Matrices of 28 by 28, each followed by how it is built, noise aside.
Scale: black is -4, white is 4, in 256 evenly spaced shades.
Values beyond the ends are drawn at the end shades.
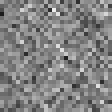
Toeplitz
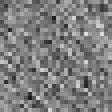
Toeplitz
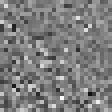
lower triangular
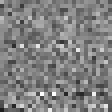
uneven rows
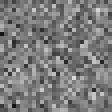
Toeplitz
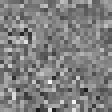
lower triangular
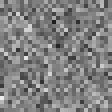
Toeplitz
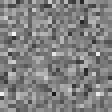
low rank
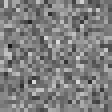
noise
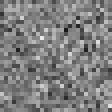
Toeplitz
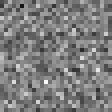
repeating columns
